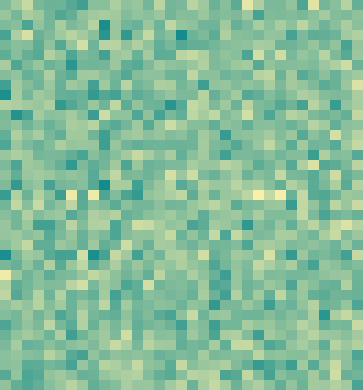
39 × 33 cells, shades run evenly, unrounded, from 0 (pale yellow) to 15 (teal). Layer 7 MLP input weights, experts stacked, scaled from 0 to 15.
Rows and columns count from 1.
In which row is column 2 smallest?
21
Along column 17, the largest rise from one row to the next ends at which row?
4
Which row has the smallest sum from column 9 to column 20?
37
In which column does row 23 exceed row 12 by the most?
23
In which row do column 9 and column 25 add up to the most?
12
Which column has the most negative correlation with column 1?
33
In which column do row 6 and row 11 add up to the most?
16
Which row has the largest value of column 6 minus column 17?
20
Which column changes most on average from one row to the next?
24
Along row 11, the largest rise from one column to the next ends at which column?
6
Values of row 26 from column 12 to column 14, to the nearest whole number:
6 12 7
